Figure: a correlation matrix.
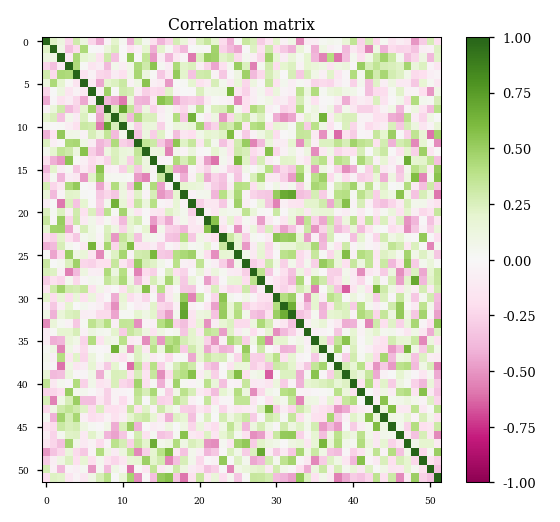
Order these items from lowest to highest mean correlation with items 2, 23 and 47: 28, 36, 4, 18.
36, 28, 4, 18
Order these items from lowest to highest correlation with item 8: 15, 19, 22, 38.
38, 15, 19, 22
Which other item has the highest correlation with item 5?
13
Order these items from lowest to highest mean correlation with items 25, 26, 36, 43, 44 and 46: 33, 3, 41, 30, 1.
1, 33, 30, 41, 3
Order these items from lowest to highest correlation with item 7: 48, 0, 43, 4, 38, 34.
0, 4, 38, 34, 43, 48
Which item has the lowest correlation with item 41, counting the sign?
27
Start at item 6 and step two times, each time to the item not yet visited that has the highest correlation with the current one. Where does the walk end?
11
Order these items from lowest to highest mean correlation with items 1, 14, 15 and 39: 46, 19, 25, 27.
46, 27, 25, 19
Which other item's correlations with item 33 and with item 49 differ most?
16
